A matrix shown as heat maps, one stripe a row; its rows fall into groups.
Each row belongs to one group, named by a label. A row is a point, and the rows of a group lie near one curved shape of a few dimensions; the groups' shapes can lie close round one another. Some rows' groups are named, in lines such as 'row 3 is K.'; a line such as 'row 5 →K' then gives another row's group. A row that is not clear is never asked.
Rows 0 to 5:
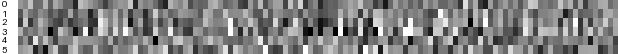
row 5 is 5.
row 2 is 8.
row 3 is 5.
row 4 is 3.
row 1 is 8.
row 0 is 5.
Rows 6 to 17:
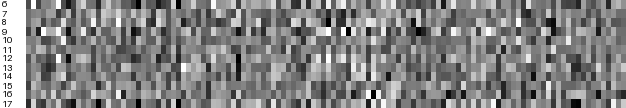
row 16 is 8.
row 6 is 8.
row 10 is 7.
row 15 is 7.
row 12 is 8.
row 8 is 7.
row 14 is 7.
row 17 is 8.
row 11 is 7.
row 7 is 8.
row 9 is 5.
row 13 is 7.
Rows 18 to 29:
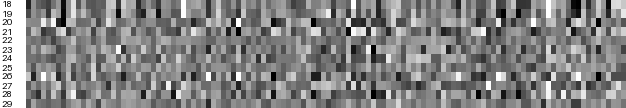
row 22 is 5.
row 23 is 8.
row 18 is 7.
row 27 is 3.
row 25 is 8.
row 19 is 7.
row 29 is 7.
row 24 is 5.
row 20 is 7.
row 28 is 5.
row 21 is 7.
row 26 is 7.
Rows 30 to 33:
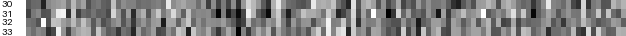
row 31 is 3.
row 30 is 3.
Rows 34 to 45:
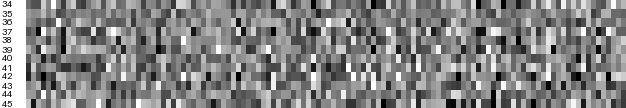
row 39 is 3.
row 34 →5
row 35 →7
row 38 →7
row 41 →8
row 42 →7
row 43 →5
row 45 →8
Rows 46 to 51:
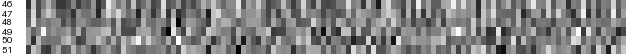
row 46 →8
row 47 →8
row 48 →8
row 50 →8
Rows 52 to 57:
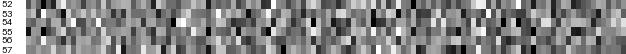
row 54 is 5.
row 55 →7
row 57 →8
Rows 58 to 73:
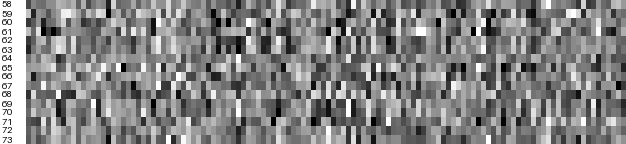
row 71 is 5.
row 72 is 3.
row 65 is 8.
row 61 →5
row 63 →3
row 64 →7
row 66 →8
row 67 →3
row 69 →7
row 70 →7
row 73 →3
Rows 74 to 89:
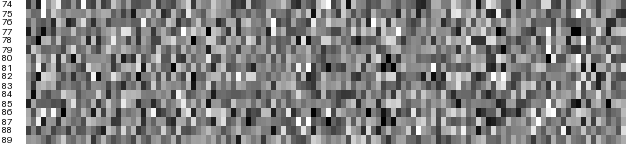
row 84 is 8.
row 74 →5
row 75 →3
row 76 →5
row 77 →7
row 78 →5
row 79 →7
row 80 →7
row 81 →5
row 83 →7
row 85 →7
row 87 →5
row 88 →8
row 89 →7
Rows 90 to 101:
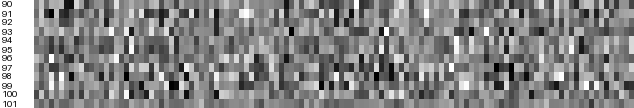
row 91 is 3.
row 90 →7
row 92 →7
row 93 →8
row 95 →8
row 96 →3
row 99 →3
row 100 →8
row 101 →5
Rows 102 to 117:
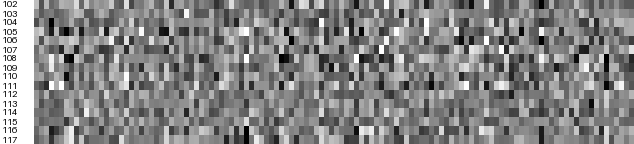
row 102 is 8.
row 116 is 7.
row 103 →8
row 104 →3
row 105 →3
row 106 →8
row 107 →8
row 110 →8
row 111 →5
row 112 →5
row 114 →8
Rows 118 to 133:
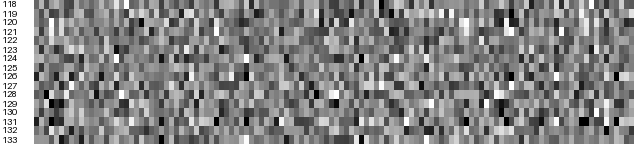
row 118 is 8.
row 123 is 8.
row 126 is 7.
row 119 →5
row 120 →3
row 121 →7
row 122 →5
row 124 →3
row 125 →8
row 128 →5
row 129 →5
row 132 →5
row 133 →3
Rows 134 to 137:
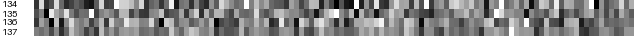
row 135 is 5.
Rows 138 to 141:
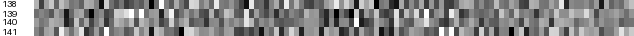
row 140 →5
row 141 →5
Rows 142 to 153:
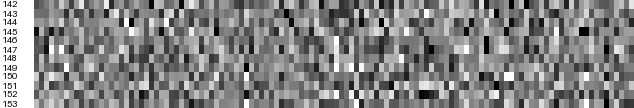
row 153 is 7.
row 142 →5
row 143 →3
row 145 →7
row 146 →5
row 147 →5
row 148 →8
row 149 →8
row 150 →7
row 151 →5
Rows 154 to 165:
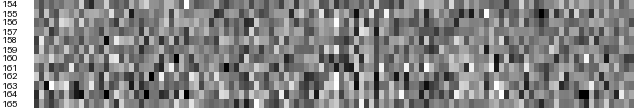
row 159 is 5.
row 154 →8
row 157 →7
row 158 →8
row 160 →3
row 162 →7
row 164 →8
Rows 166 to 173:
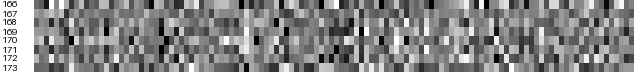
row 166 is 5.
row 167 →7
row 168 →3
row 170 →3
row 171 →3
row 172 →3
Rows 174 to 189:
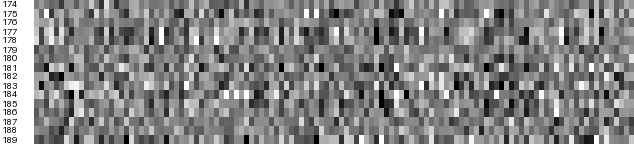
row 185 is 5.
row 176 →7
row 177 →7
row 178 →7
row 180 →5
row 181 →5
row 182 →5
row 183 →8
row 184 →3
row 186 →7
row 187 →7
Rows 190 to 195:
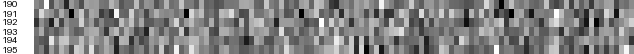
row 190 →5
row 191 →7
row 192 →3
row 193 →8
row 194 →3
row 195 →3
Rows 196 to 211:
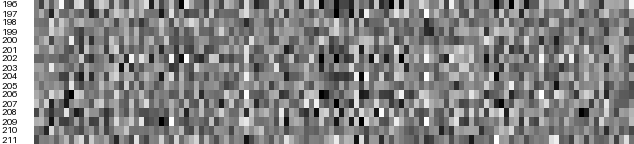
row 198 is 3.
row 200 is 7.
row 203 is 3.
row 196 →5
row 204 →3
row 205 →7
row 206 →7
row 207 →5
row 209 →3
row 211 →3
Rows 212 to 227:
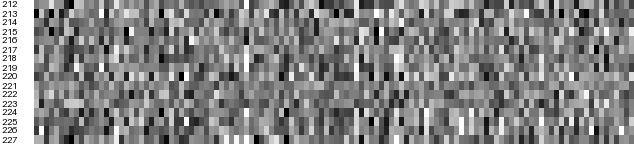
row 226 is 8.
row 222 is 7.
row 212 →7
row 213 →7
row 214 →5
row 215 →8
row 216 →7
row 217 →8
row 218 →3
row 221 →8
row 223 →8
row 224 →3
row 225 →8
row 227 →3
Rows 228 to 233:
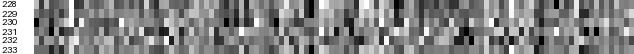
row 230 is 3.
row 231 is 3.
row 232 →8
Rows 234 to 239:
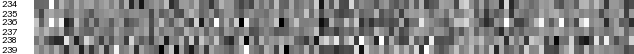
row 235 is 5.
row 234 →3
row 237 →5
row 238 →8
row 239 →3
